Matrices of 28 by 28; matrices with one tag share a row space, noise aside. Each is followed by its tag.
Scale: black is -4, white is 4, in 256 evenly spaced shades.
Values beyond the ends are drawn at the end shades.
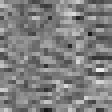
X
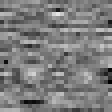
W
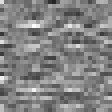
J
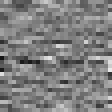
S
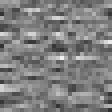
W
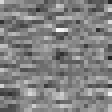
S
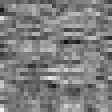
J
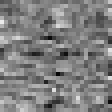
S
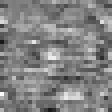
J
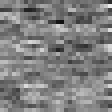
W
